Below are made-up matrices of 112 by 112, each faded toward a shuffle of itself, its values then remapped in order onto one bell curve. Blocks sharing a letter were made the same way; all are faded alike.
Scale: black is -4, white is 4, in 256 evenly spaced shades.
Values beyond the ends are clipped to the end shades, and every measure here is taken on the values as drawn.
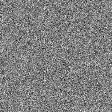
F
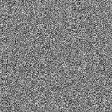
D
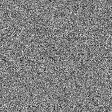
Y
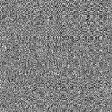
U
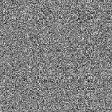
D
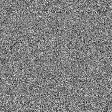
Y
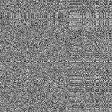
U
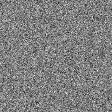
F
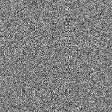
D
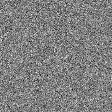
F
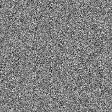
F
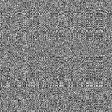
U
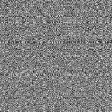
U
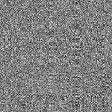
D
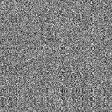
D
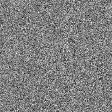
F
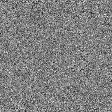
Y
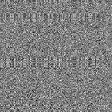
U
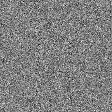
F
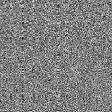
D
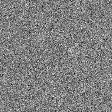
F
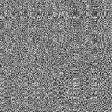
U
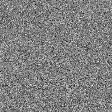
Y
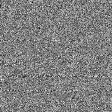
Y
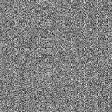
D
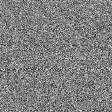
Y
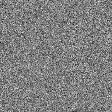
F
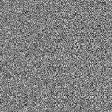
D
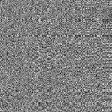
U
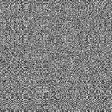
U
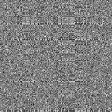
U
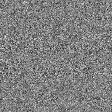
Y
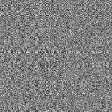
U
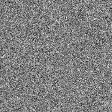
F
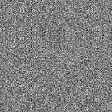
D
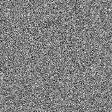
F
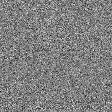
Y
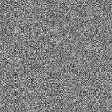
D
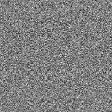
D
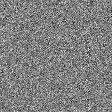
F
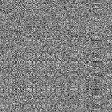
U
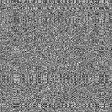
U
